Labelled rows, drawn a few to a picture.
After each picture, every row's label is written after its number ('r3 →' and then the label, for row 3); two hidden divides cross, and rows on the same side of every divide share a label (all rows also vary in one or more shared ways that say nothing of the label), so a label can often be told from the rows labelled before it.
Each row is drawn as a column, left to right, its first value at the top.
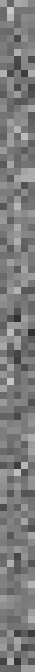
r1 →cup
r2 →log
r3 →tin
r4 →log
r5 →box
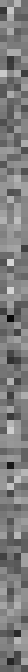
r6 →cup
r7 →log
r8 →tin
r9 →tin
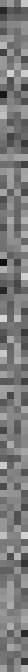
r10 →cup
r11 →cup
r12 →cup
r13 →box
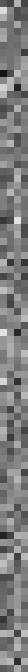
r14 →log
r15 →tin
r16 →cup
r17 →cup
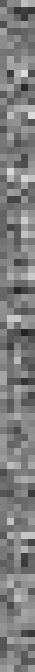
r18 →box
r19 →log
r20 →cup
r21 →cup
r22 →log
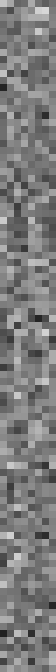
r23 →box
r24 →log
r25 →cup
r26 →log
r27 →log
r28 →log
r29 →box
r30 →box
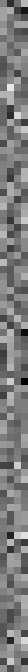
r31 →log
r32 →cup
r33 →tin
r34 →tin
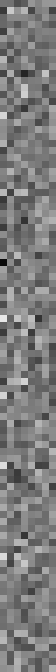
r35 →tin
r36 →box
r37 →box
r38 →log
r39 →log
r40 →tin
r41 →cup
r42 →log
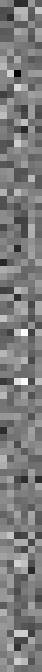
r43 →cup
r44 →cup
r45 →log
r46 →box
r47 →tin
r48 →box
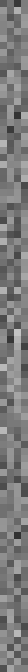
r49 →tin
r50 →box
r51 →cup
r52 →log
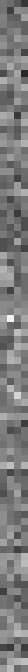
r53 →log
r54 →box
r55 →cup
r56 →log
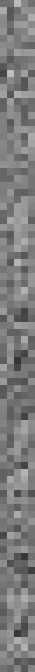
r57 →log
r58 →cup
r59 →log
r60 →tin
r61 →log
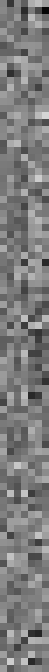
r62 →box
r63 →tin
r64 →log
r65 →cup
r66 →log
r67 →log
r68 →tin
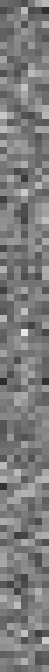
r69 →tin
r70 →tin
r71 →tin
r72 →cup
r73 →cup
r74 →cup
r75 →tin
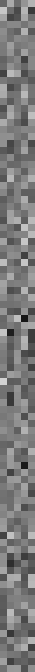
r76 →log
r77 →box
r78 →cup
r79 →tin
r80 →log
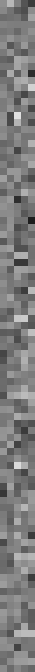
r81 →log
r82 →cup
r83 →log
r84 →cup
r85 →tin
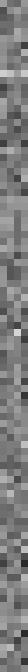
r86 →cup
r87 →cup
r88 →box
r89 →box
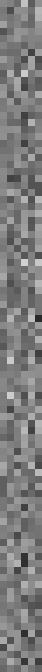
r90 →log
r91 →cup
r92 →tin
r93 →box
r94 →box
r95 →log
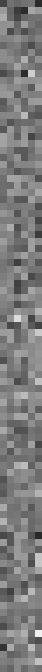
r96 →log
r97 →tin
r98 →cup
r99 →tin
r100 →cup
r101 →cup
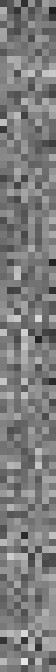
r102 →box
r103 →cup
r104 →log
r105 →cup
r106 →cup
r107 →box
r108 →cup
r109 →cup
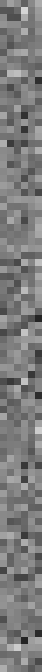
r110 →tin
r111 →cup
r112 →cup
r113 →box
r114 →tin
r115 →log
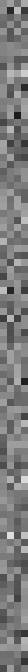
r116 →tin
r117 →cup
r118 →box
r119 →cup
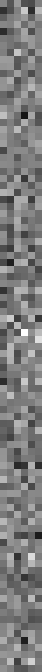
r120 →tin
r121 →cup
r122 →tin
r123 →box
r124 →tin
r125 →tin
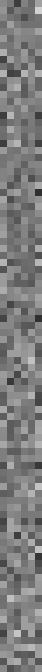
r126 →box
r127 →tin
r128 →tin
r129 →cup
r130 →cup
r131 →box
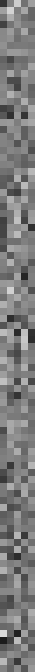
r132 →box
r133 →box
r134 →log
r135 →cup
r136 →box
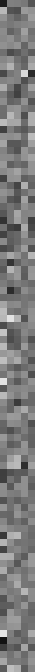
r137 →box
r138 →box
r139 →box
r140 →cup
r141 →log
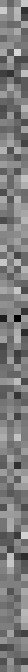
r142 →log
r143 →log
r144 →log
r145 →cup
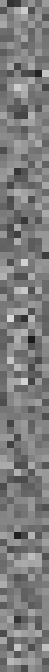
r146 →log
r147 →box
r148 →tin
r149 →log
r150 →log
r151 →log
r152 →cup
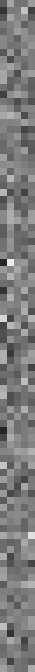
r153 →cup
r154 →log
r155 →log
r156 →box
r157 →box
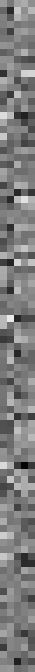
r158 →log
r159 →cup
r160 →log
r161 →cup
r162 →box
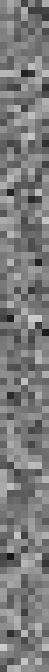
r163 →cup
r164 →box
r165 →box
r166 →log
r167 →log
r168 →cup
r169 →cup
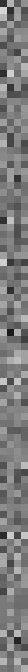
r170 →log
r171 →cup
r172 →box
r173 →box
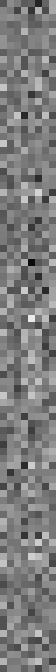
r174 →tin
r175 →box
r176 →log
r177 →cup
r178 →cup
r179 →cup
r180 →log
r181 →box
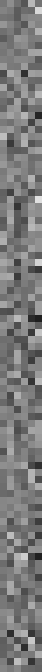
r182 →log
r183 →box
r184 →cup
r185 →log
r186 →tin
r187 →box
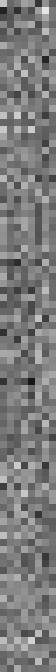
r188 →tin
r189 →cup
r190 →tin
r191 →cup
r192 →tin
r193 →cup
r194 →box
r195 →cup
